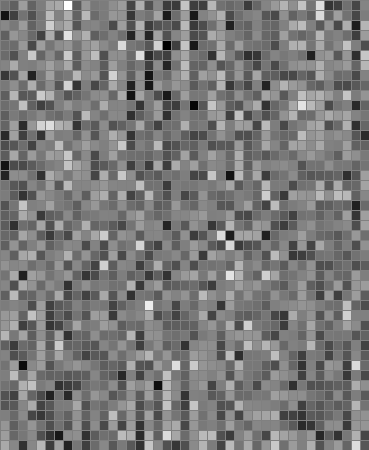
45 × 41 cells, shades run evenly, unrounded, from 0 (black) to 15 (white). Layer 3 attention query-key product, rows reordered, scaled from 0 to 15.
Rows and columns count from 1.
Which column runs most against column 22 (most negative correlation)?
34
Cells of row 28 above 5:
36
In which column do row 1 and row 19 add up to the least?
19
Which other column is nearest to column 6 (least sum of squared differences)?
21
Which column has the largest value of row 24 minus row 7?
25
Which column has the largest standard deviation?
8
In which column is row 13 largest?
6
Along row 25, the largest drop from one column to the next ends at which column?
27
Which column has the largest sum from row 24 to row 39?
26
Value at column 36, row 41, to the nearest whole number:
5
